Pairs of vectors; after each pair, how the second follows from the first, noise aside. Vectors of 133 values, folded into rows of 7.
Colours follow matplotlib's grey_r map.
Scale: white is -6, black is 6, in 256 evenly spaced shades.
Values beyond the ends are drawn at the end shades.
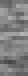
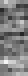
negated, scaled up.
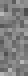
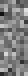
negated, scaled up.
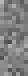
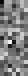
negated, scaled up.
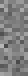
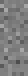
partly zeroed.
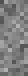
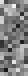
negated, scaled up.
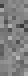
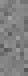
reversed, shrunk.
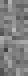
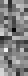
negated, scaled up.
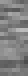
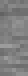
reversed, shrunk.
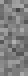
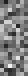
reversed, negated, scaled up.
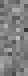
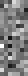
reversed, negated, scaled up.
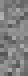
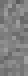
reversed, shrunk.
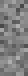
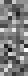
reversed, negated, scaled up.
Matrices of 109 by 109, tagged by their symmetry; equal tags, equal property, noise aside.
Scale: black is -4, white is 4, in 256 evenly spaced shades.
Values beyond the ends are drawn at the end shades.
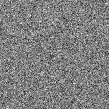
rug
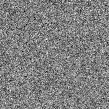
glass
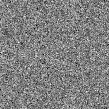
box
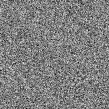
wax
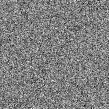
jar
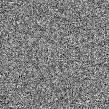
box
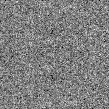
box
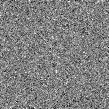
jar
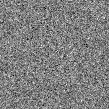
rug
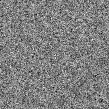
glass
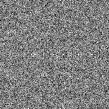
box
